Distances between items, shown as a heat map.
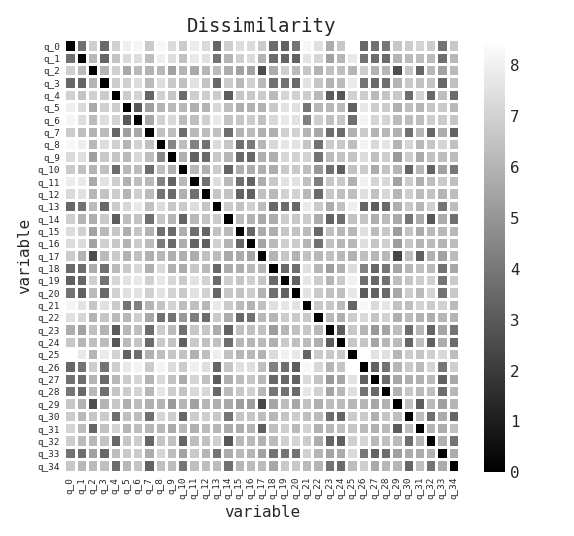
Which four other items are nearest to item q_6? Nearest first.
q_5, q_25, q_21, q_7
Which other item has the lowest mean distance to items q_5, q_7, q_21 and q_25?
q_6
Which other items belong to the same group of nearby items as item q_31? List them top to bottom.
q_2, q_17, q_29
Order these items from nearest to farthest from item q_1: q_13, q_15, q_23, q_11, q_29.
q_13, q_23, q_29, q_15, q_11
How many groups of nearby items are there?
5
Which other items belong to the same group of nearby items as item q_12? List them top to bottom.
q_8, q_9, q_11, q_15, q_16, q_22
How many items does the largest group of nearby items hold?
11
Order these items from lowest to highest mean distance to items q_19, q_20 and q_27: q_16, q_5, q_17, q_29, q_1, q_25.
q_1, q_29, q_17, q_16, q_5, q_25
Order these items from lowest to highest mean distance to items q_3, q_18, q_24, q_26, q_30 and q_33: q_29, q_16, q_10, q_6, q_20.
q_20, q_10, q_29, q_16, q_6
